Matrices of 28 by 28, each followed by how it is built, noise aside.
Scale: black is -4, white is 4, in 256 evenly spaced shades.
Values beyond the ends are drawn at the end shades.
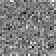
uneven rows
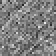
Hankel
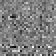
uneven rows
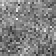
smooth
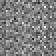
repeating rows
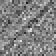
Hankel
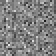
repeating rows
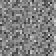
repeating rows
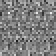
repeating columns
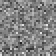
repeating columns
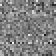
uneven rows
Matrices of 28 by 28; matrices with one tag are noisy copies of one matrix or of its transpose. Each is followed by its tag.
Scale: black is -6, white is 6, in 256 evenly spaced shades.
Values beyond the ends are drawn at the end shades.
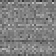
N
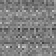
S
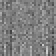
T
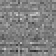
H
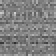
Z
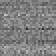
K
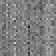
K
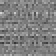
Z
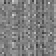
Z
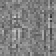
H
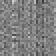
Z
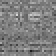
H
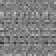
Z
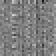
Z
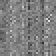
S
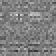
H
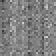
S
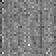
N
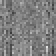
T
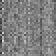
N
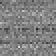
S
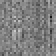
H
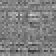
H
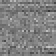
T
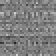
Z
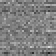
T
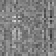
H
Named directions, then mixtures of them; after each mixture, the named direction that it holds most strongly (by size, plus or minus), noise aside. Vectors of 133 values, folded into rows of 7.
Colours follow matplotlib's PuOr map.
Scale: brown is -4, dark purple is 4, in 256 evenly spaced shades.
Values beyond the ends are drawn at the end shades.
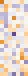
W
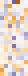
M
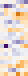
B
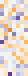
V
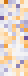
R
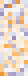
M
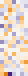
V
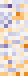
B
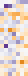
B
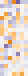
M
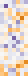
B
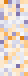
R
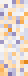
M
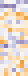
B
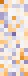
W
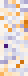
R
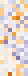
V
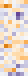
B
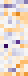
B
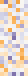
W
